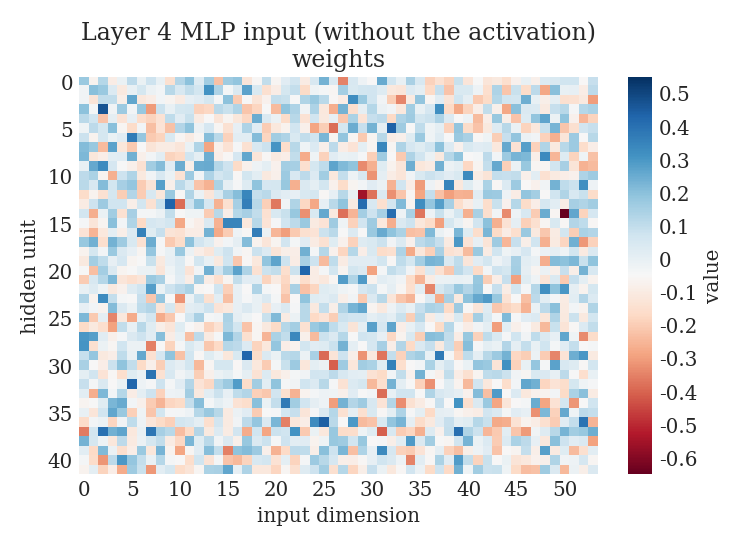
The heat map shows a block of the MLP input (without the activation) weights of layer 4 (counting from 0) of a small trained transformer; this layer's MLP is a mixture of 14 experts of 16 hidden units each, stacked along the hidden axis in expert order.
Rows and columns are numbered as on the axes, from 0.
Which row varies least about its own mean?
31
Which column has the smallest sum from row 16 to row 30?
34
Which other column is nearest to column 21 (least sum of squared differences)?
4
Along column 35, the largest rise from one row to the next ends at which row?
13
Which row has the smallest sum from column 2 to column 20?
26
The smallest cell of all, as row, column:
14, 50
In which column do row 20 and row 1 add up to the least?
38
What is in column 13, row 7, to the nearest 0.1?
-0.3
